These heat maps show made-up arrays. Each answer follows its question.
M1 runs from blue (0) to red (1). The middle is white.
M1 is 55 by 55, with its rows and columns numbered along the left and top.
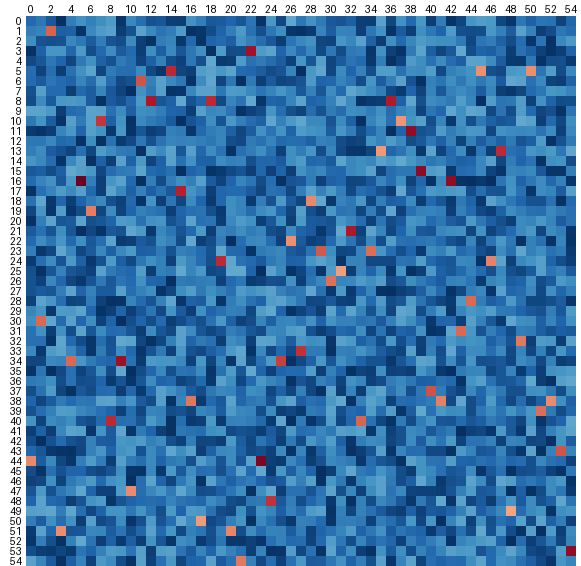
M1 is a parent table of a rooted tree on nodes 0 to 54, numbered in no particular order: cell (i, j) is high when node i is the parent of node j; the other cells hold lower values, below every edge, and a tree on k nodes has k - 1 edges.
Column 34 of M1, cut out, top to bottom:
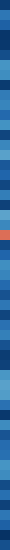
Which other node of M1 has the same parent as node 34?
29
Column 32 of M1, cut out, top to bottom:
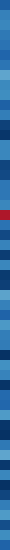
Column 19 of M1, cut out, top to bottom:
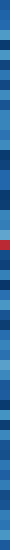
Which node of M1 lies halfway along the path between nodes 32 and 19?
48
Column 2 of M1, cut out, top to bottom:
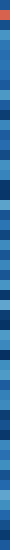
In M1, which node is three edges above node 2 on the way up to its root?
26
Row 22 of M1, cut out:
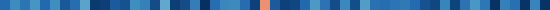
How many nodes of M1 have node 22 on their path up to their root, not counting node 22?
4
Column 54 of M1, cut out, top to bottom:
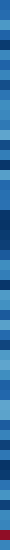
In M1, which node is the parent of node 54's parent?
43
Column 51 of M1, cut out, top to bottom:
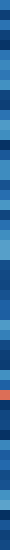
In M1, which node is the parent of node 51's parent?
15
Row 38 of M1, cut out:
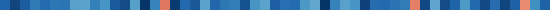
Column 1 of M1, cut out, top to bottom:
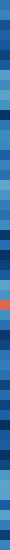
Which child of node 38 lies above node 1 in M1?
16
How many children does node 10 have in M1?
2
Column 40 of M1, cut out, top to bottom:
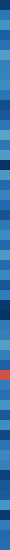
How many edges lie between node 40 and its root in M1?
4
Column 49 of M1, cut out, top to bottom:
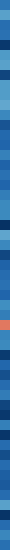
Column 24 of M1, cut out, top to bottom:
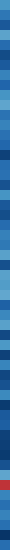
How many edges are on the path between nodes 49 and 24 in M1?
2
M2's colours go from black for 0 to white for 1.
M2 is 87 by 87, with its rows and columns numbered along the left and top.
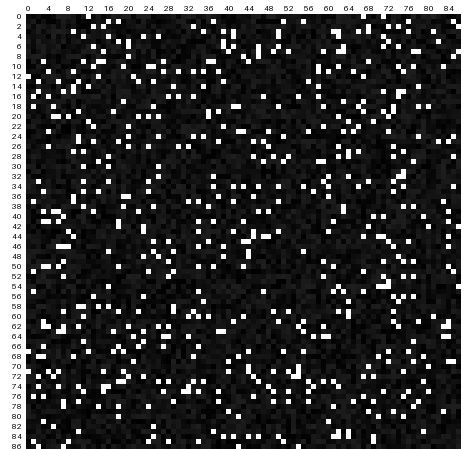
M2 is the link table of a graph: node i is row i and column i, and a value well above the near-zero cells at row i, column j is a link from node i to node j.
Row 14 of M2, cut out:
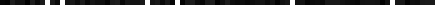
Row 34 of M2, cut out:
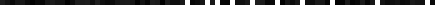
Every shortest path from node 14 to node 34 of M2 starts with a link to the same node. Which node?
node 9
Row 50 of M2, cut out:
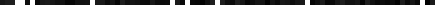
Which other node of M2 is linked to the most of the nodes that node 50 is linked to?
node 41
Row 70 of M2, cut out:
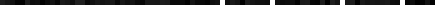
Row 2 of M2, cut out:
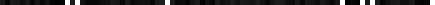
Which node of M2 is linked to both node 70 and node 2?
node 68
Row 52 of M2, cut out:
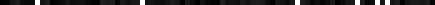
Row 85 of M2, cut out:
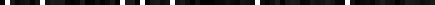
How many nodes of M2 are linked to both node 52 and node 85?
1
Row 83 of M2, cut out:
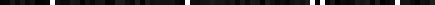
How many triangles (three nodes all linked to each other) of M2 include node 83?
1
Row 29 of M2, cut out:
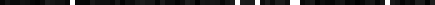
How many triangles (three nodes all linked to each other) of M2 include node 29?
1
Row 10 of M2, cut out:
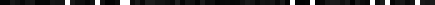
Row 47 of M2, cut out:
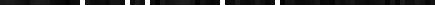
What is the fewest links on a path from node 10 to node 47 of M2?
2
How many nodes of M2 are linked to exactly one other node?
2
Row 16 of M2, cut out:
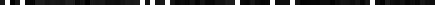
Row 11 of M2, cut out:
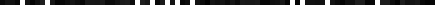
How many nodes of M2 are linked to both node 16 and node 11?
4
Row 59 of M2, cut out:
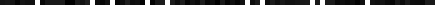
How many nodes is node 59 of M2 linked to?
10
